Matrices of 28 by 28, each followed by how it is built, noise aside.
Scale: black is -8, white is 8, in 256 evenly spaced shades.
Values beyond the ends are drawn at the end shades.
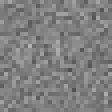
noise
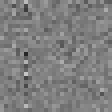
uneven columns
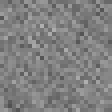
Toeplitz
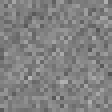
Hankel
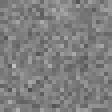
noise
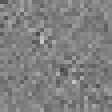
block diagonal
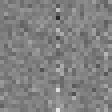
uneven columns
